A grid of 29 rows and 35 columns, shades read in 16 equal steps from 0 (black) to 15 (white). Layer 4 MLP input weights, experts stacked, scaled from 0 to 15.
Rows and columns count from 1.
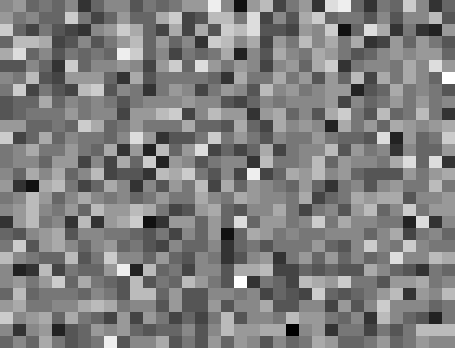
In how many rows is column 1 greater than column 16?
17
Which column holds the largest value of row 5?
10
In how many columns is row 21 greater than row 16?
13
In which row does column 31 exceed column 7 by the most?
22
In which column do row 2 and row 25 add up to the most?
25
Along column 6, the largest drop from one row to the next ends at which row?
3
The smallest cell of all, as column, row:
23, 28
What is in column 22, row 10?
10
